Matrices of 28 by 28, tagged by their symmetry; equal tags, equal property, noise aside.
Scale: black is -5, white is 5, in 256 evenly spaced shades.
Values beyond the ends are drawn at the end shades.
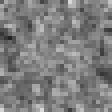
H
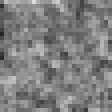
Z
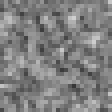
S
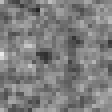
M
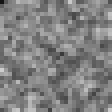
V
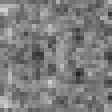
M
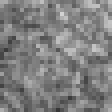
S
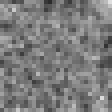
S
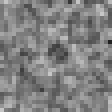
S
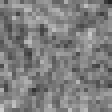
Z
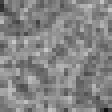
S
